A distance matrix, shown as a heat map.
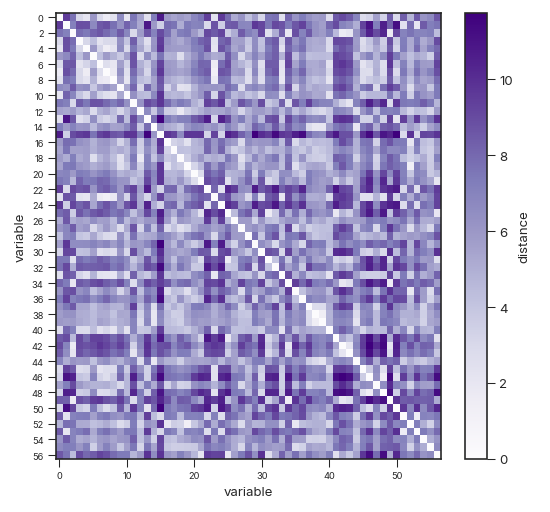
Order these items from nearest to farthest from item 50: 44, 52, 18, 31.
52, 18, 44, 31
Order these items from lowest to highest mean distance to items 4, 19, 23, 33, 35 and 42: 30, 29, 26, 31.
30, 26, 29, 31
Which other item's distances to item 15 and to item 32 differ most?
29
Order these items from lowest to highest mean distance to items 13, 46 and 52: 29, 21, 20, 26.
26, 29, 20, 21
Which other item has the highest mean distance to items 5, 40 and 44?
49
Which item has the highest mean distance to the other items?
15
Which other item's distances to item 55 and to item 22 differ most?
36
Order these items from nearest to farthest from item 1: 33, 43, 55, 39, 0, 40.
39, 43, 55, 40, 33, 0
